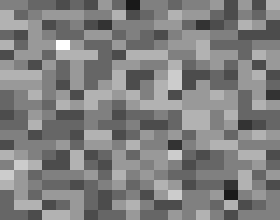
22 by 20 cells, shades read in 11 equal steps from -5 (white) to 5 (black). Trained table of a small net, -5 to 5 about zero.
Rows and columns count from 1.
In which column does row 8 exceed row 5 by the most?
5
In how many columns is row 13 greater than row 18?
12
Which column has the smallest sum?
13
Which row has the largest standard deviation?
8
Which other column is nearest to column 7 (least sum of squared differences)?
16
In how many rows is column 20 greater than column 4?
10
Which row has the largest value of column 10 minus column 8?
1
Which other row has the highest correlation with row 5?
2
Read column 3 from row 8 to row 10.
-2 -1 -2
